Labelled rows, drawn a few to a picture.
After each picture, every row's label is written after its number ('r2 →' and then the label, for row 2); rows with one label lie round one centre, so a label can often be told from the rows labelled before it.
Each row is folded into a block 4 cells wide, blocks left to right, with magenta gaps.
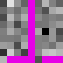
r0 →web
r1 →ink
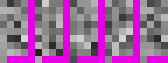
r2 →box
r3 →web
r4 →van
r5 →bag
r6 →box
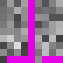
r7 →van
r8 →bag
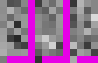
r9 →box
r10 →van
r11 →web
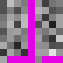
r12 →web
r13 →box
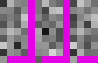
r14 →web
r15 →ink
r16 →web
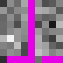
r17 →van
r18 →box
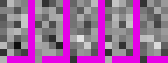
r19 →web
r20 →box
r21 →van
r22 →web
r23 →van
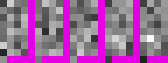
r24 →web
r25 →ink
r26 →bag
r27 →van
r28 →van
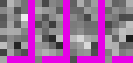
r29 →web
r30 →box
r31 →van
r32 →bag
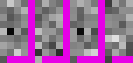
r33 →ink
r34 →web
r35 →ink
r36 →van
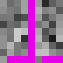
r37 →bag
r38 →box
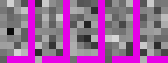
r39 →ink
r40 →web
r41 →box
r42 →van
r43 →web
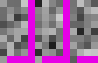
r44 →bag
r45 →web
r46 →ink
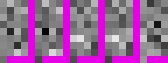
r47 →ink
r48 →ink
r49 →van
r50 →van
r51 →box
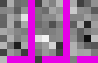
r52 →web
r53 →van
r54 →box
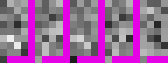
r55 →van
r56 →bag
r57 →van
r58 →bag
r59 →box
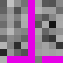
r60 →web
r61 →box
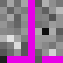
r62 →van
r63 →ink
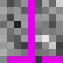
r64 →box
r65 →van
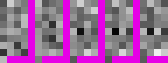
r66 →web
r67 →box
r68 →ink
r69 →ink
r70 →ink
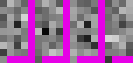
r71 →web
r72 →ink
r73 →box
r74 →van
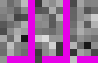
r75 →bag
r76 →van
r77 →web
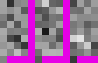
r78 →box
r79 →ink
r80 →van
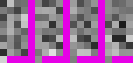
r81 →web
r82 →box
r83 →box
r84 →box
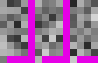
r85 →box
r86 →bag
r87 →web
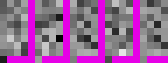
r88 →van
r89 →bag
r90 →box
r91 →ink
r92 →box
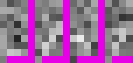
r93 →box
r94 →bag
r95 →van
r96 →bag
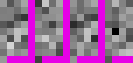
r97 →bag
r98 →van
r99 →bag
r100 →ink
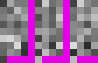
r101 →van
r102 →web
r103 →web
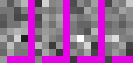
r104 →bag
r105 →web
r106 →van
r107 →van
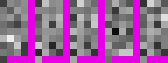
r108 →van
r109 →web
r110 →web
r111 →ink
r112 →web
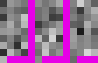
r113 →web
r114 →bag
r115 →ink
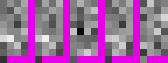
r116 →van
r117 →van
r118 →ink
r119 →van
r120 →web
